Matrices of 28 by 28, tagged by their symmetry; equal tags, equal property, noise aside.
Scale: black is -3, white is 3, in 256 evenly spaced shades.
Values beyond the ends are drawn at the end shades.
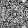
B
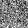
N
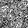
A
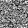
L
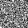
A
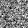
N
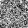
A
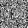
B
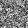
N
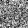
N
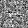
L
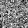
N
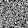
N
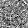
A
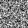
L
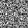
B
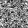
L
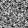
L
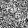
A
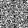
L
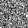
N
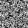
L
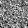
A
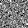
L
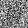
L
